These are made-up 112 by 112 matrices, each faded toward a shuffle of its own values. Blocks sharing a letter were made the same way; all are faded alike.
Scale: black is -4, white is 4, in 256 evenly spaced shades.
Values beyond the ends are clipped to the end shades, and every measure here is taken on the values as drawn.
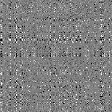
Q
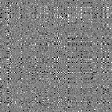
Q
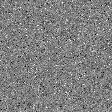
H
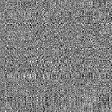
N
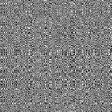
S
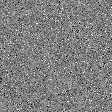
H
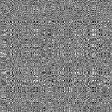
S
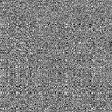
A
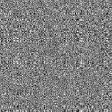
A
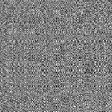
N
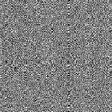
A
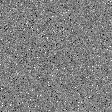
H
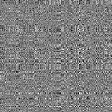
S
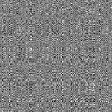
S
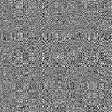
S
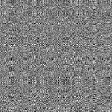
N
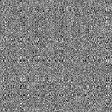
A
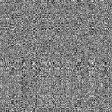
A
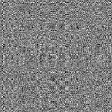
N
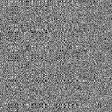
A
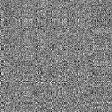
A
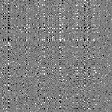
Q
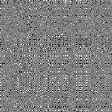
Q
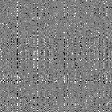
Q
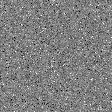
H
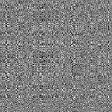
S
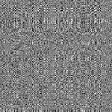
S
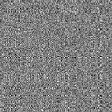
A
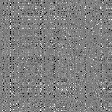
Q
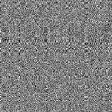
A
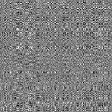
S
